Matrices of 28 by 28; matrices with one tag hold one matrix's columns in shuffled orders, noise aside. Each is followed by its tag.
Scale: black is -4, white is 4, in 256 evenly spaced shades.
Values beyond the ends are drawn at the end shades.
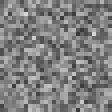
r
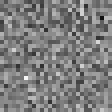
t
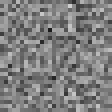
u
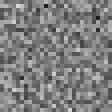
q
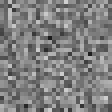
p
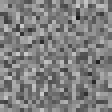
q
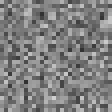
p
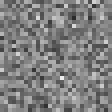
p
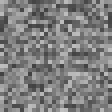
t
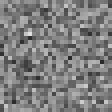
r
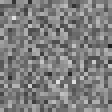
r
